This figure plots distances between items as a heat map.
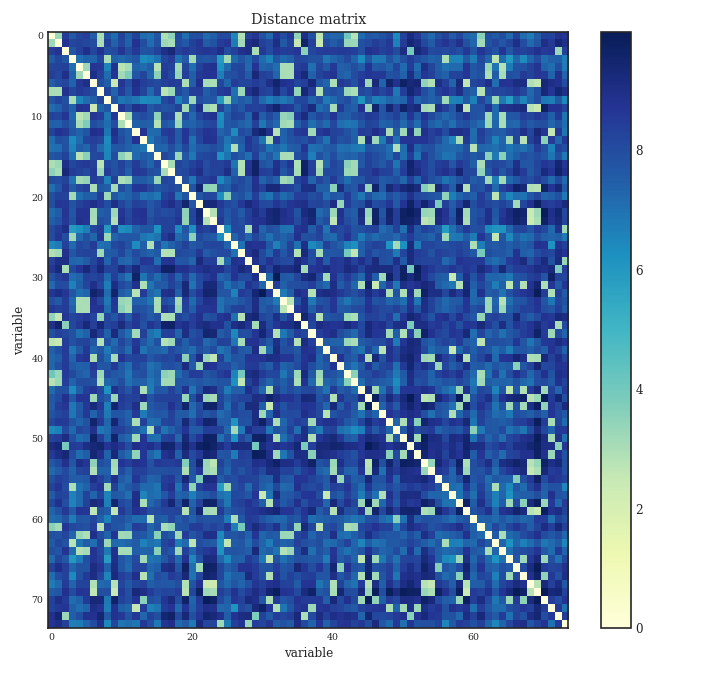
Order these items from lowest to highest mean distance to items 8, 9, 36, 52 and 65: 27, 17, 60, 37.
37, 60, 27, 17
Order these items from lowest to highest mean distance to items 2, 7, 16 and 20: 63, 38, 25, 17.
38, 17, 63, 25
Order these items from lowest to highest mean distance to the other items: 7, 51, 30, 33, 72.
33, 7, 30, 72, 51
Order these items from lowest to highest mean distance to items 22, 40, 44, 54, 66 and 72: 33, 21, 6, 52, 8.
6, 8, 21, 33, 52
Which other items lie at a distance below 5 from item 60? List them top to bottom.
14, 26, 49
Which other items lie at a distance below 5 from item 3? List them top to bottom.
8, 20, 25, 56, 63
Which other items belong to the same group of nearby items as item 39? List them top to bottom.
30, 47, 57
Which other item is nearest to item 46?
31
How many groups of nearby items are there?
11
